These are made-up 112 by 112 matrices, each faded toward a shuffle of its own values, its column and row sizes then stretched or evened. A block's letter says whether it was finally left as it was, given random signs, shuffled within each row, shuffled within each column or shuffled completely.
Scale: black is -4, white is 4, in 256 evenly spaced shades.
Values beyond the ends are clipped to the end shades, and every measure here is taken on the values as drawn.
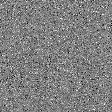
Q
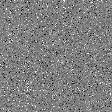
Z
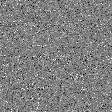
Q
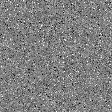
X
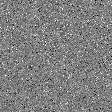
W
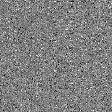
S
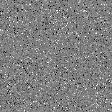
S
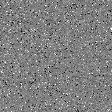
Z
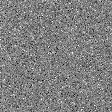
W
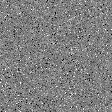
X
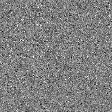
S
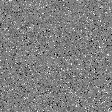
Q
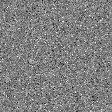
X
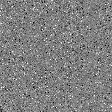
X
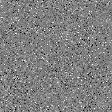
S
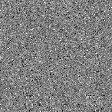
S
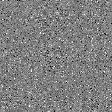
S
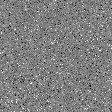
W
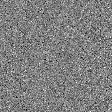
X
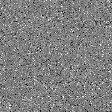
S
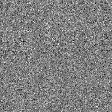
S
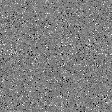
S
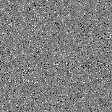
Z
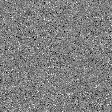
Z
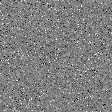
W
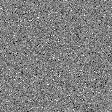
Q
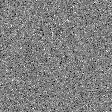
W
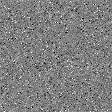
Q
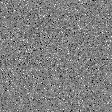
Q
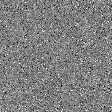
Z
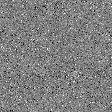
Q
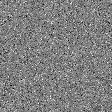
W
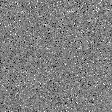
Q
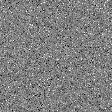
X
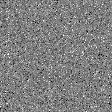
X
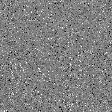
Z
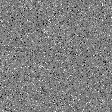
W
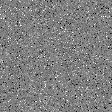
X
